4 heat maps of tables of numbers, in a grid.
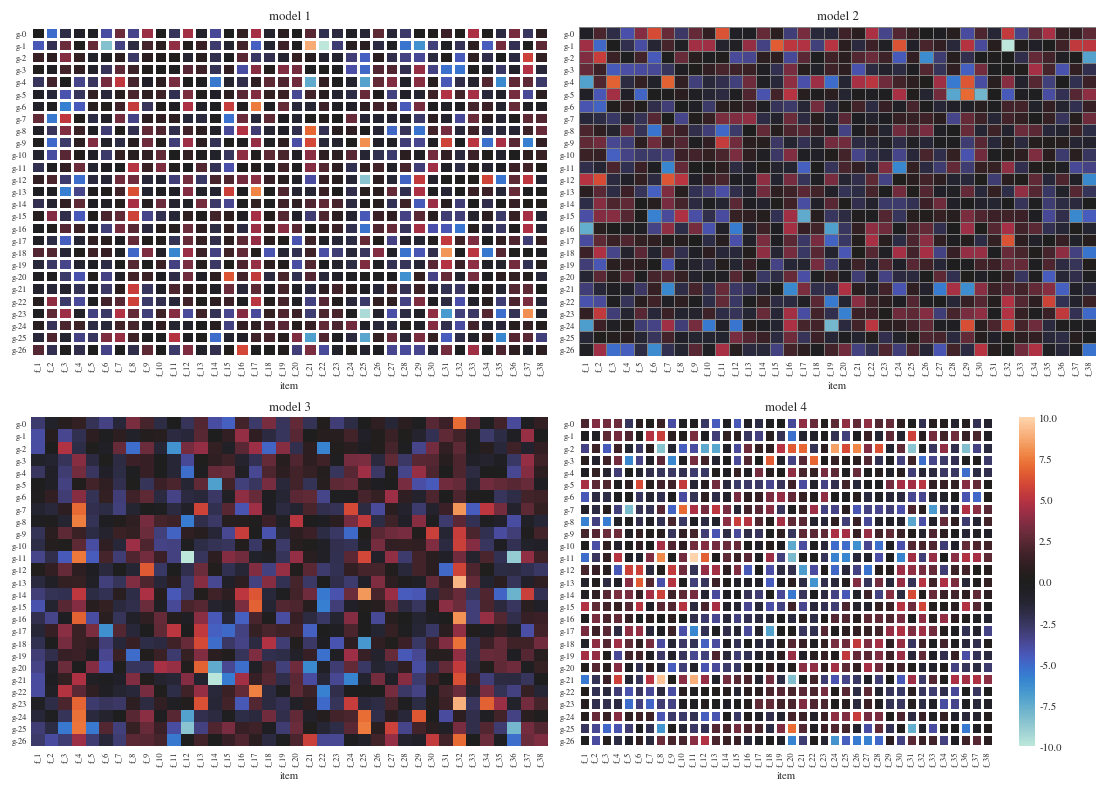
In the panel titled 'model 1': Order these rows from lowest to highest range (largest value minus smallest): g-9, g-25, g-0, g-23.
g-0, g-25, g-9, g-23
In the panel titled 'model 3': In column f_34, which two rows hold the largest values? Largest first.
g-23, g-7
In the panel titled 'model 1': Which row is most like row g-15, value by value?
g-22
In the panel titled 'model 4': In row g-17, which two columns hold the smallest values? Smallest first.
f_18, f_11
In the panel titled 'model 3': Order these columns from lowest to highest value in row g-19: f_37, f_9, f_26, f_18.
f_18, f_26, f_9, f_37
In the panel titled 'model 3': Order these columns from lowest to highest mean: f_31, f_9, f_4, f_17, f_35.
f_35, f_31, f_17, f_9, f_4
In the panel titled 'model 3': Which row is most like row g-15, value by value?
g-22
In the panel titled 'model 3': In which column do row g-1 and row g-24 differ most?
f_4
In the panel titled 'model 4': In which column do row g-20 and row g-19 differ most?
f_4
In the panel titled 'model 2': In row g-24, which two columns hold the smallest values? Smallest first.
f_19, f_1
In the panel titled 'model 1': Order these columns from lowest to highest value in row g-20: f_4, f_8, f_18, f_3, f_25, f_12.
f_4, f_3, f_18, f_25, f_8, f_12
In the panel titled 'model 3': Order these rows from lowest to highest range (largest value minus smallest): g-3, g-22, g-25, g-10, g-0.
g-3, g-10, g-0, g-22, g-25
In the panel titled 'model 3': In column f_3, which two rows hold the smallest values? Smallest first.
g-25, g-11
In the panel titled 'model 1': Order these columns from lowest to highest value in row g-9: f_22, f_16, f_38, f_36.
f_22, f_16, f_38, f_36
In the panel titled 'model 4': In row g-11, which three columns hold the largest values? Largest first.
f_11, f_8, f_12
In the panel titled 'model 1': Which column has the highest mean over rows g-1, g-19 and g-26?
f_21
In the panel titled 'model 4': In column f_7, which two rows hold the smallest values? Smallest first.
g-23, g-22
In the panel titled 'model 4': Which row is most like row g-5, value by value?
g-15
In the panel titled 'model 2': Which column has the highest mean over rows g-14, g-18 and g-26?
f_2
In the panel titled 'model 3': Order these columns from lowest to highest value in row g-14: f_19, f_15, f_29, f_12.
f_29, f_12, f_19, f_15
